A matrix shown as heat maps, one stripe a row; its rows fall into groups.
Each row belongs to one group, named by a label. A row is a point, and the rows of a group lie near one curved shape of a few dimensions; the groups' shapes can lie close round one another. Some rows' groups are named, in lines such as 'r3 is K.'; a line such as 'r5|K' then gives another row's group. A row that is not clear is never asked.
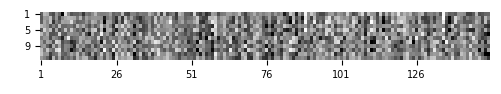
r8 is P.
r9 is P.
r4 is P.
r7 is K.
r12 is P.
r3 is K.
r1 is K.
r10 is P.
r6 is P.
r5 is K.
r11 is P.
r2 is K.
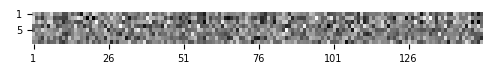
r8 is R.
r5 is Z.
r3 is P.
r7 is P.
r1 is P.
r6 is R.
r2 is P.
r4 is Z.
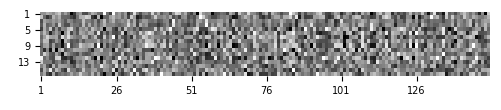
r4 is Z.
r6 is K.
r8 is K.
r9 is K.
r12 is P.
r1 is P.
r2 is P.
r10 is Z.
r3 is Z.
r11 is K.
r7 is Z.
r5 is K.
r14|P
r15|Z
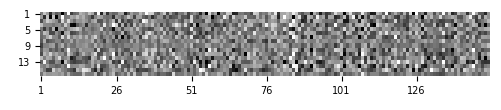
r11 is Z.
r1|K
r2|Z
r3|Z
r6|K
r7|Z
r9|Z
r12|P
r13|K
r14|K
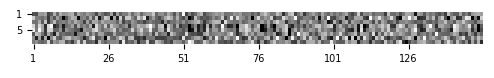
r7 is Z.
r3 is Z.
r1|Z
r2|R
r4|P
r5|P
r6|K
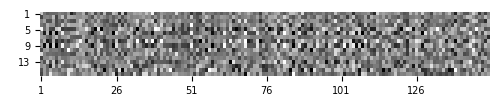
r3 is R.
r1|R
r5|P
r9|Z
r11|R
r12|Z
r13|Z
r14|P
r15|K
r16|Z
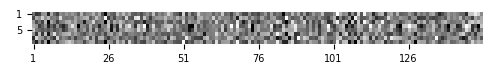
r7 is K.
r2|Z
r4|R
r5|R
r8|Z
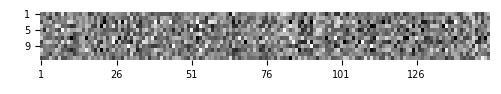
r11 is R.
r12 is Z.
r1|Z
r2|R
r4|P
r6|R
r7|R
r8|Z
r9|Z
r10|P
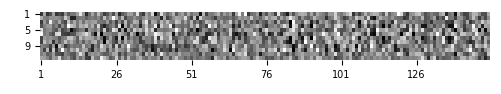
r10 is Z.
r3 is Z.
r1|R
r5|R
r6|P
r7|K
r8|K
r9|Z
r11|R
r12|P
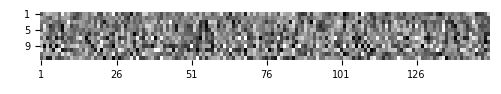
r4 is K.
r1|Z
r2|R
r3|K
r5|K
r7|R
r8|P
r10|P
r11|Z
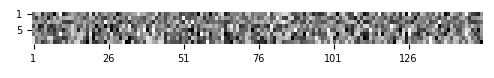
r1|K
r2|Z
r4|R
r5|R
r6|K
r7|P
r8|P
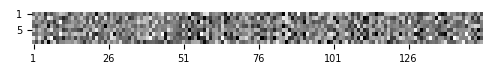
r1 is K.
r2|P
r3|K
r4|Z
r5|P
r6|K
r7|P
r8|Z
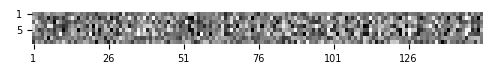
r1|R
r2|R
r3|K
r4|P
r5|R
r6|K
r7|Z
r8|K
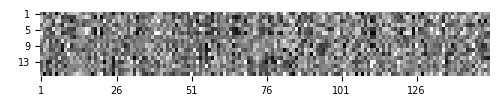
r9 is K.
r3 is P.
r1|Z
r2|P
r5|P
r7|R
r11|K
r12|P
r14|Z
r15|R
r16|Z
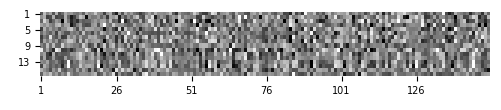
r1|K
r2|R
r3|K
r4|P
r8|K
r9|Z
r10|P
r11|R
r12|R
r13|K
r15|P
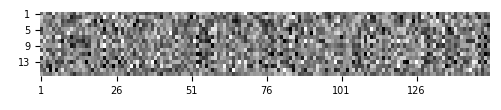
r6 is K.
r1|P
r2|R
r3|P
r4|P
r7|P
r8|K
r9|P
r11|P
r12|K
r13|R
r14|R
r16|R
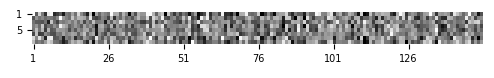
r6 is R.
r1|P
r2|K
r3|Z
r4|K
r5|K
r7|P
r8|P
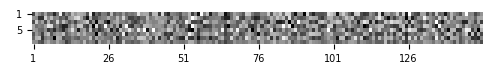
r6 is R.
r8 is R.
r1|K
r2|P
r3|K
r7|K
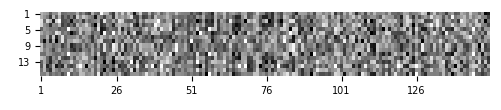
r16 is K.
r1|P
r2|P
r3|P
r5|K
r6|P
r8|Z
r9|R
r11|K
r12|P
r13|R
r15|R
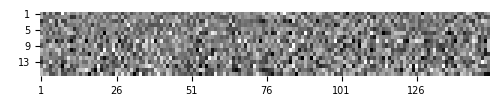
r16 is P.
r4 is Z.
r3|Z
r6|K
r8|R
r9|Z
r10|P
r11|P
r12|K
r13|Z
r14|K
